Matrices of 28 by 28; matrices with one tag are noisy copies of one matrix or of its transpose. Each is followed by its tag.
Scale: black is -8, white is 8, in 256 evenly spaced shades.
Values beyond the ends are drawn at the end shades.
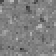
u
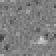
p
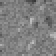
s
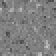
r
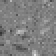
s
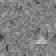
p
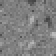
s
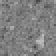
p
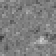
p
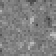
s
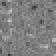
r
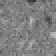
s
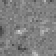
s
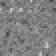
r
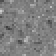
u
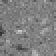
s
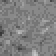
s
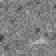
p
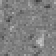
p
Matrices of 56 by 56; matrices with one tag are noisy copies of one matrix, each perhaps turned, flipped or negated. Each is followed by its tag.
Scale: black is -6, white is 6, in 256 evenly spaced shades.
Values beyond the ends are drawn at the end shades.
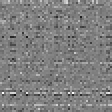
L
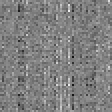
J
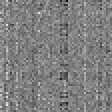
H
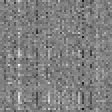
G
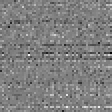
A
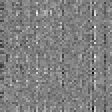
L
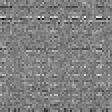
L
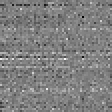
A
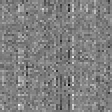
J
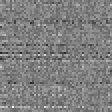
A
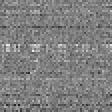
H
